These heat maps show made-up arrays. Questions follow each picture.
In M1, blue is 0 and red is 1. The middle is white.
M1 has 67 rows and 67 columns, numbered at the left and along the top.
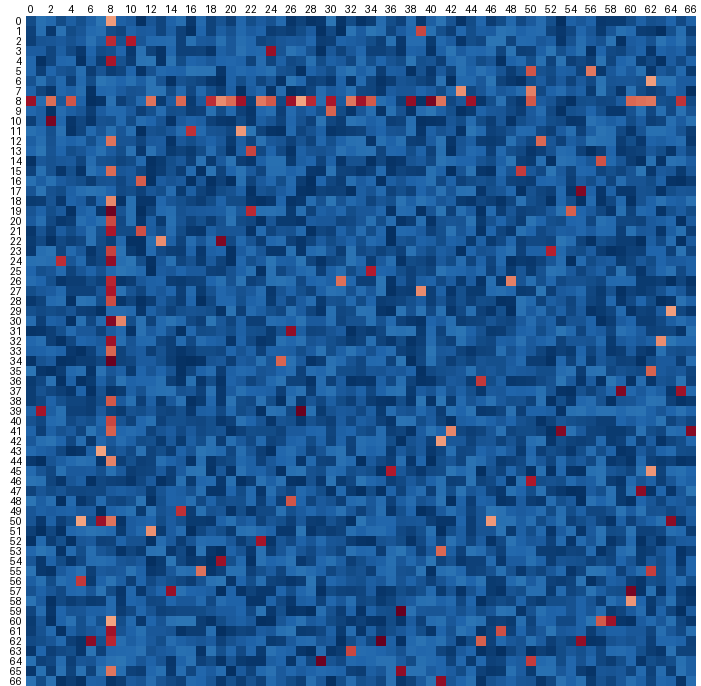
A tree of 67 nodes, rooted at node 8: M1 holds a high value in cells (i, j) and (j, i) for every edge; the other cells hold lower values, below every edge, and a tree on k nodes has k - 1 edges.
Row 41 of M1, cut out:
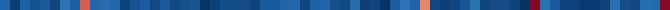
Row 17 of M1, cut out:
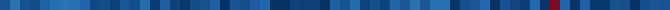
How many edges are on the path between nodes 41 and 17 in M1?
4
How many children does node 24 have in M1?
1
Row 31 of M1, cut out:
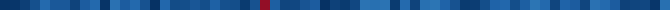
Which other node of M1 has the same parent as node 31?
48
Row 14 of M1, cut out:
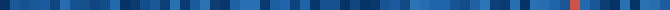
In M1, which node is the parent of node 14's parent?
60
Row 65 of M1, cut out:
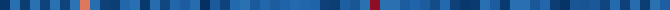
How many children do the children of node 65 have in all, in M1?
1
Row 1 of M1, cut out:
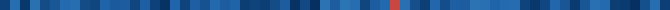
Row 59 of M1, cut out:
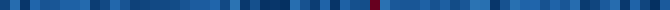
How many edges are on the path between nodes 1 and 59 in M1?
6
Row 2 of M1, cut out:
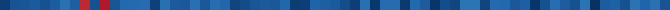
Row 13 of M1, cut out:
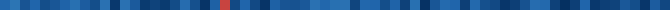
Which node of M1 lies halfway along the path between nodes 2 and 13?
19
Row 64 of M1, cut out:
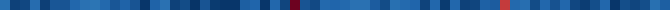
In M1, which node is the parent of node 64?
50
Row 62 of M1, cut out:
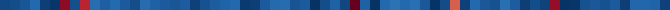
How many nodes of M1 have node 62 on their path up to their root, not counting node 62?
6
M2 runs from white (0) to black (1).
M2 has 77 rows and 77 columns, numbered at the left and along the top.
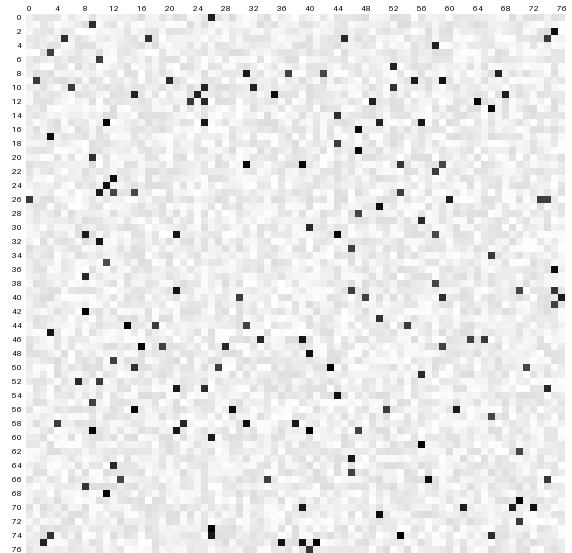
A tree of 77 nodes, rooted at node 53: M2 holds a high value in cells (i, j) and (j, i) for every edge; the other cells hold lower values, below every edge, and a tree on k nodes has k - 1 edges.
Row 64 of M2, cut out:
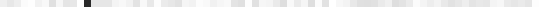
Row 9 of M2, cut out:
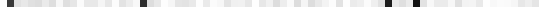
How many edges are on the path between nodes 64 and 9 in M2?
6
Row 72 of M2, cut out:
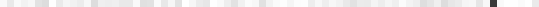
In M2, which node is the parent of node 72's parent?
39
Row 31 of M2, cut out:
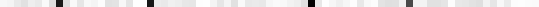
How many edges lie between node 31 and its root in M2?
2
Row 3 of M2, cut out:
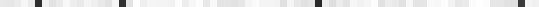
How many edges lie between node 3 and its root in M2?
2
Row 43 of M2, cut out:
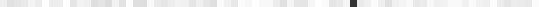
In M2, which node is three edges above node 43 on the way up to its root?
25
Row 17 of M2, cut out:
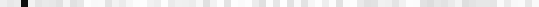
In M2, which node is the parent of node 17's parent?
74
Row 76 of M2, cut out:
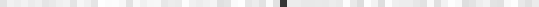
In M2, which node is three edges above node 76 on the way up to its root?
21
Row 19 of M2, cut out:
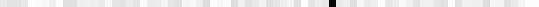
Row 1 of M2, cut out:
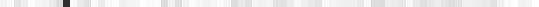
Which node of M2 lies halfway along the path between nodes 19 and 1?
59
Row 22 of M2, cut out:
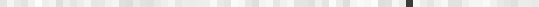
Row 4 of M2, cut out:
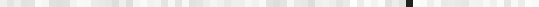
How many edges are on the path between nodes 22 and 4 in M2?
2
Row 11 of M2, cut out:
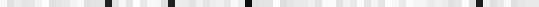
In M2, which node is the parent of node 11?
15
